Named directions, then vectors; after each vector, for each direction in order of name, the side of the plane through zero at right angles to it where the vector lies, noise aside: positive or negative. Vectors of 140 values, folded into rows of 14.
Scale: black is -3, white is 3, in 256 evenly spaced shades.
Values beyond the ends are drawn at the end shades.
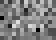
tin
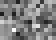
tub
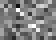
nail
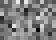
negative, positive, negative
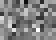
positive, negative, positive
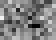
negative, negative, negative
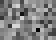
negative, positive, positive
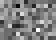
positive, negative, negative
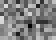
negative, negative, positive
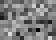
negative, positive, positive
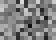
negative, negative, positive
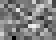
positive, positive, positive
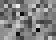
negative, positive, positive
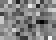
negative, negative, positive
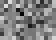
negative, negative, positive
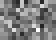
positive, negative, positive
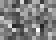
positive, negative, positive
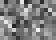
positive, negative, positive
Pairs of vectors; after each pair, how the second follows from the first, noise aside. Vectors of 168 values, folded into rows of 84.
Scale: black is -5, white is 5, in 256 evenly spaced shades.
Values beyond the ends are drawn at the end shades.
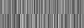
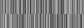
reversed, negated.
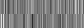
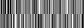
wrapped around, negated, scaled up.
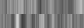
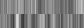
copied.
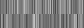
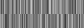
shuffled.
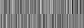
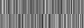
shuffled.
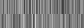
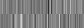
reversed, negated, partly zeroed.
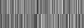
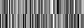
wrapped around, negated, scaled up.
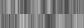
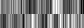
wrapped around, negated, scaled up.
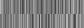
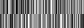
reversed, negated, scaled up.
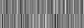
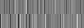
reversed, negated, partly zeroed.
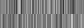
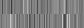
reversed, negated, partly zeroed.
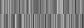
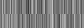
shuffled.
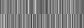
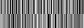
reversed, negated, scaled up.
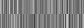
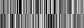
wrapped around, negated, scaled up.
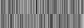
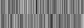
copied.
